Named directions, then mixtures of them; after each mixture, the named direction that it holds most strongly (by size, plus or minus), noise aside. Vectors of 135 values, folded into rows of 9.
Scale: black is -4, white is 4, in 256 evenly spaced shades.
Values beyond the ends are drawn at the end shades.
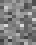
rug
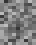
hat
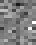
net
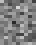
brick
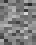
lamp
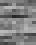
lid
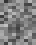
hat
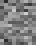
lamp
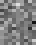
net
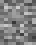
brick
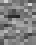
lamp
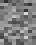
lamp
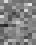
hat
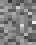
brick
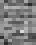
lamp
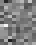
hat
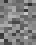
lamp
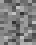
brick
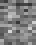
lamp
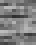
lid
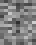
lamp
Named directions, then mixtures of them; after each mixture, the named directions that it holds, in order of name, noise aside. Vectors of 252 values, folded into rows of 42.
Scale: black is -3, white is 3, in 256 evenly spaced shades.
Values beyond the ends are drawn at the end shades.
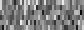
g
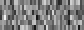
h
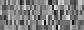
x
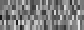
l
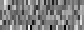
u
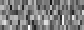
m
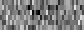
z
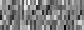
g, h, u.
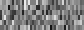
g, h, u.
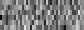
l, u, x.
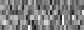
m.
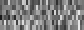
l.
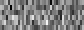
m, x.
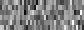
g.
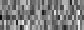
g, l.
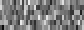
g, m.
